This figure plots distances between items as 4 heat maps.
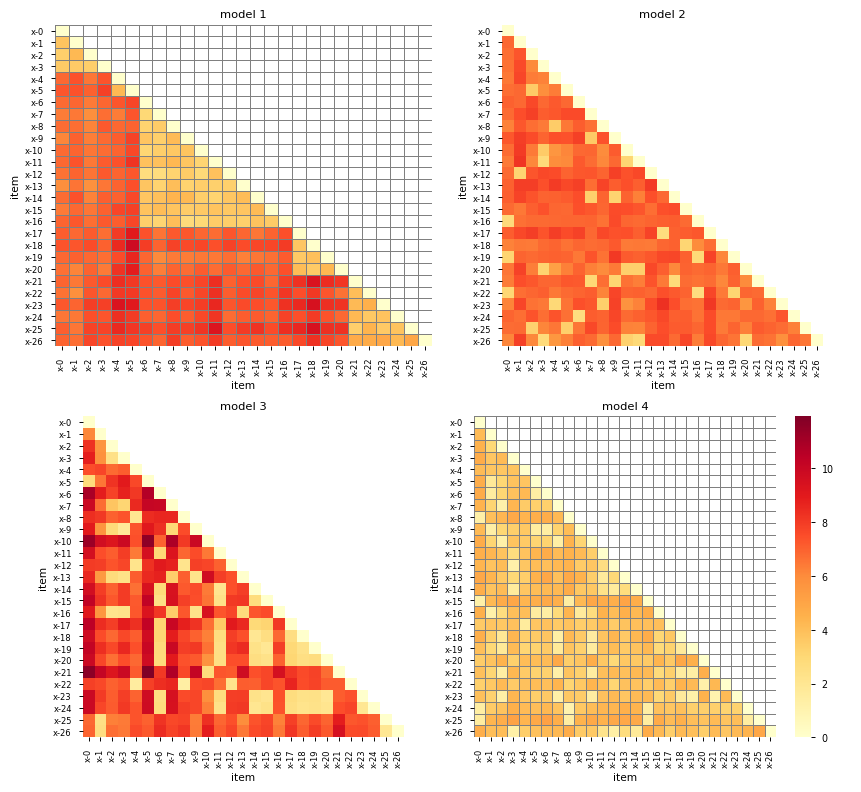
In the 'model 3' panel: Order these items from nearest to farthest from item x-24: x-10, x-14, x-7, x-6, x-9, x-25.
x-14, x-6, x-10, x-25, x-9, x-7
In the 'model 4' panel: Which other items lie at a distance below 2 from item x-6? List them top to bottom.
x-1, x-5, x-9, x-16
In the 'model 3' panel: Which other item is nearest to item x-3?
x-9
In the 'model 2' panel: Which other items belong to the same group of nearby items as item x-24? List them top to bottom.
x-6
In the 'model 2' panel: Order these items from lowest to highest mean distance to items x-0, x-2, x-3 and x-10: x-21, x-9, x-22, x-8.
x-22, x-8, x-21, x-9
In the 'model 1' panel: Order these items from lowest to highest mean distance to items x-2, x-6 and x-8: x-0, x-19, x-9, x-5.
x-9, x-0, x-19, x-5
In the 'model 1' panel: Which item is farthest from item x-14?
x-25
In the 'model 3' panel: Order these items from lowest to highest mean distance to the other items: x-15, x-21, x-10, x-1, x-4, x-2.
x-15, x-2, x-4, x-1, x-10, x-21
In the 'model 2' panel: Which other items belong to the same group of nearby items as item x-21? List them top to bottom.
x-7, x-9, x-14
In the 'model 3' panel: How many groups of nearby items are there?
6
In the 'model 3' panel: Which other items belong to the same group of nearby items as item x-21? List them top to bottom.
x-10
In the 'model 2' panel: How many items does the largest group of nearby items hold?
5
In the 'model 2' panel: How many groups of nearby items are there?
9
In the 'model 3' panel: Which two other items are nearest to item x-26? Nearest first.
x-25, x-1
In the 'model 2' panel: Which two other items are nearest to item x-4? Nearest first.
x-23, x-8
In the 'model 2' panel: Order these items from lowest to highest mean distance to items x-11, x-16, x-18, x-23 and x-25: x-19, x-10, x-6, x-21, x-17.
x-10, x-19, x-21, x-6, x-17
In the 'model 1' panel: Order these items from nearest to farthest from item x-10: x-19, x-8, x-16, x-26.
x-16, x-8, x-19, x-26
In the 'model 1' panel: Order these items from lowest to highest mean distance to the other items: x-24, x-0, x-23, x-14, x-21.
x-14, x-0, x-24, x-21, x-23
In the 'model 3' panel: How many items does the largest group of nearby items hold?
10
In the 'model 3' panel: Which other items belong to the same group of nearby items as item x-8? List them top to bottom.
x-4, x-12, x-22
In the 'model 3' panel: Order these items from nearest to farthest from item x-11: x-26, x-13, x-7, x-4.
x-4, x-26, x-13, x-7
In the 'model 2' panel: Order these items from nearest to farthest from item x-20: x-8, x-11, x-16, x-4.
x-11, x-4, x-8, x-16
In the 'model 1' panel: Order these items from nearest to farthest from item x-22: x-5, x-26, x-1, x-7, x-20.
x-26, x-1, x-20, x-7, x-5
